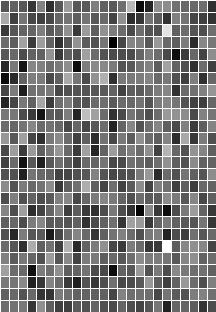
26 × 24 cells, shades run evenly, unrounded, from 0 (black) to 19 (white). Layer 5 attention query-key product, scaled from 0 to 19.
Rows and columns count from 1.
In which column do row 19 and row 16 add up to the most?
16
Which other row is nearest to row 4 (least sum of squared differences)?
11
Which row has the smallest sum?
18
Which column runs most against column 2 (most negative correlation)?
9
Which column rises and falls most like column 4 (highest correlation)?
19
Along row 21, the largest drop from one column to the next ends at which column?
20
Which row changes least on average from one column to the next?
25
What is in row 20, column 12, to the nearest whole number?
7
